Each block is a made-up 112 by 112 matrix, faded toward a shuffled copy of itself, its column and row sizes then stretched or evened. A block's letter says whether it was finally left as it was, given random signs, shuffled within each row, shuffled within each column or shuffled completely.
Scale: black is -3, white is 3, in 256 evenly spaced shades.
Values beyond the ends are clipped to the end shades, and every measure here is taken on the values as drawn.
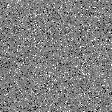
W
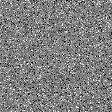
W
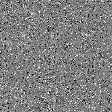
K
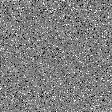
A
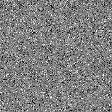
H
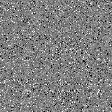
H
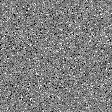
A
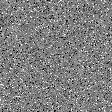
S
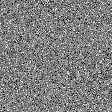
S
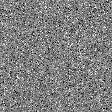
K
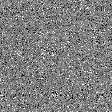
H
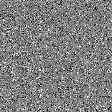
H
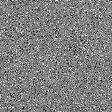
W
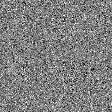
W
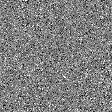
K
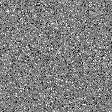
A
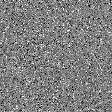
W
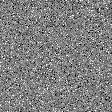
S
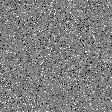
S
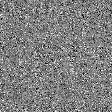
W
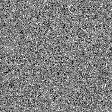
A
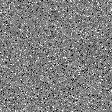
S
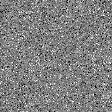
W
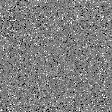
H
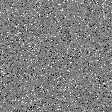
S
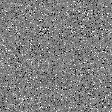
W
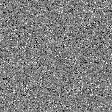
A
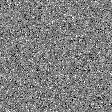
S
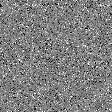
A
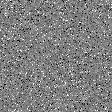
S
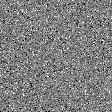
A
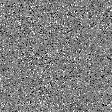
W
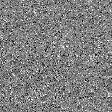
H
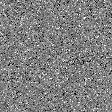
A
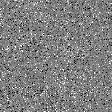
H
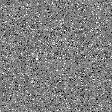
H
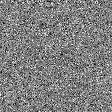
A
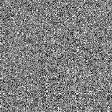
H
